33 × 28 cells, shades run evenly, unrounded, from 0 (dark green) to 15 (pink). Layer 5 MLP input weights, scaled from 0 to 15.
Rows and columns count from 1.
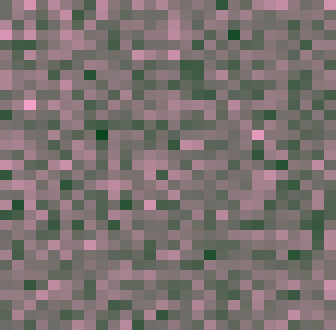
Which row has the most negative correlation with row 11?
7
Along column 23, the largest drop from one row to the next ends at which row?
12
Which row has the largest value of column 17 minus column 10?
31
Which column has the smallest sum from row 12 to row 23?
9
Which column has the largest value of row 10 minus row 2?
11
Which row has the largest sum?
1
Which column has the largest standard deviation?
3
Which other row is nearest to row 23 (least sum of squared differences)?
10
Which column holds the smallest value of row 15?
15
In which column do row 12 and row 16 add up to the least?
22
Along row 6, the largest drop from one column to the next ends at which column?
16
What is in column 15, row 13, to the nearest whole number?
8
